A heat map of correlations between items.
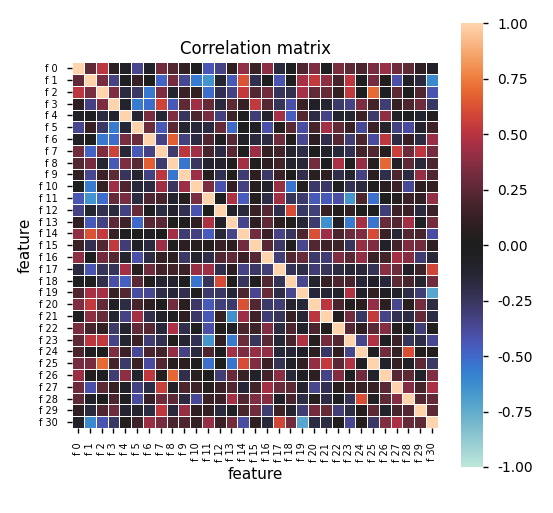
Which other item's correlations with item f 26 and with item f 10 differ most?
f 8
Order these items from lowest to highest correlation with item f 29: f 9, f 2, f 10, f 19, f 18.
f 19, f 18, f 10, f 2, f 9
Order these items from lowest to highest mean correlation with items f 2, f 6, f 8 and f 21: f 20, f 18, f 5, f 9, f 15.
f 9, f 18, f 15, f 5, f 20
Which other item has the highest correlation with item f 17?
f 30
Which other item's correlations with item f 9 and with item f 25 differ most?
f 14
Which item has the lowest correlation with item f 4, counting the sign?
f 18
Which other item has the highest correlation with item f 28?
f 24
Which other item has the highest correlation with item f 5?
f 21
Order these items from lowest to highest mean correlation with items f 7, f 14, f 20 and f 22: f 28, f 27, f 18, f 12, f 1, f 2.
f 12, f 18, f 27, f 28, f 1, f 2
